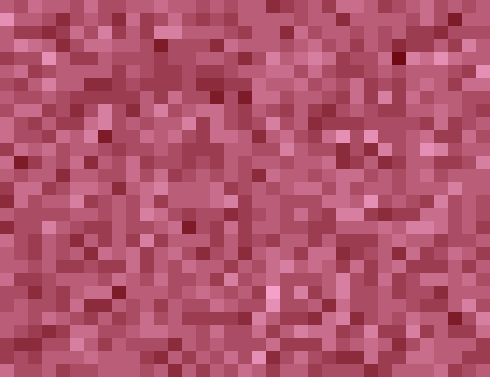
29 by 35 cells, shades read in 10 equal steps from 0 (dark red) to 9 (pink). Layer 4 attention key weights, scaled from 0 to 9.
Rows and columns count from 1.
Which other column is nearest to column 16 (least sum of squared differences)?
14
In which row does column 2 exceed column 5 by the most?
4
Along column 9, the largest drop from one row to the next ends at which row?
23
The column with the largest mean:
20
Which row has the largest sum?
15
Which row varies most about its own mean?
5
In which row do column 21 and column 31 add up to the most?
12
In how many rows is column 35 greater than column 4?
9
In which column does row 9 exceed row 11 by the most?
8
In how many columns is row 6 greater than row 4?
12
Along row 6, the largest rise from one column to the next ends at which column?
35
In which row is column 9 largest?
22
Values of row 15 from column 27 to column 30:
5 5 4 5
